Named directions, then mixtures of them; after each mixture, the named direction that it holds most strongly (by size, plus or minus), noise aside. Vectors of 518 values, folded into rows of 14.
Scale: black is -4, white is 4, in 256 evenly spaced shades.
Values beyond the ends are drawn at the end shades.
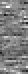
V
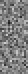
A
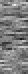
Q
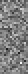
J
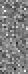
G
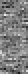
V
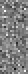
G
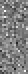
G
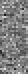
G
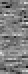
V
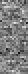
J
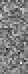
J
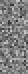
A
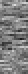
Q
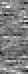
V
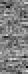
V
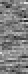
V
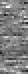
V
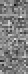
A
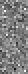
G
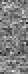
J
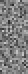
A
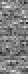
V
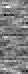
V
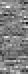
V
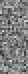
A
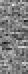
Q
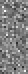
G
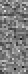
G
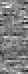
V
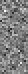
J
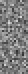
A
